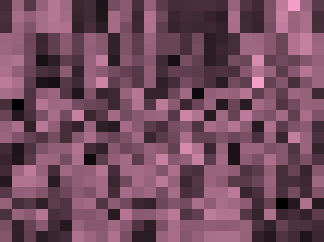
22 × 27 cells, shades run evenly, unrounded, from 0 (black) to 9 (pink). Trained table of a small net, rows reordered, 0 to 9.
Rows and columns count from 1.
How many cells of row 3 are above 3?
14
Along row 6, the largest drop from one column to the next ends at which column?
10
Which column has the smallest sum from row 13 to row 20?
24
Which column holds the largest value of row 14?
16
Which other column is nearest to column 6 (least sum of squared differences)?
13
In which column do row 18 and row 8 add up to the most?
9
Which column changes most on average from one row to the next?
4
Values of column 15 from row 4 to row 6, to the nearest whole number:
4 4 1
